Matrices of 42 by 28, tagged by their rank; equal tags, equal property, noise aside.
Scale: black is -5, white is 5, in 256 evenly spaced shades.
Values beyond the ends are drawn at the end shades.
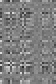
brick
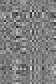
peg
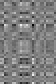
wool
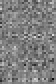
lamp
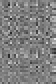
peg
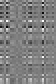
wool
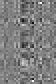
peg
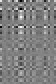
wool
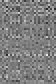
peg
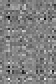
lamp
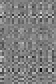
brick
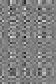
brick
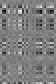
wool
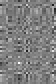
peg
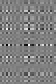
wool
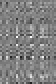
brick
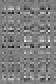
brick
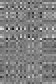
brick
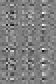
brick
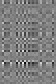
wool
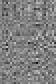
lamp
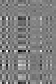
wool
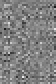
lamp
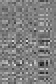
peg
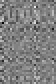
peg
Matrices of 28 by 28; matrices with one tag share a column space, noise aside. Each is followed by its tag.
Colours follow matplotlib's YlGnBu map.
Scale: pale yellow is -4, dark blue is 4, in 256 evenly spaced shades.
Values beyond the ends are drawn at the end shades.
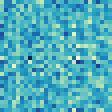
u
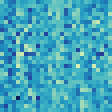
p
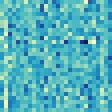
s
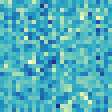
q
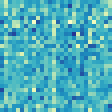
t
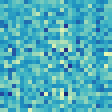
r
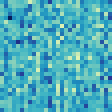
s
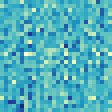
p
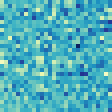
q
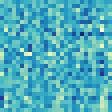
p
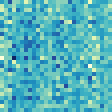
u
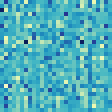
s
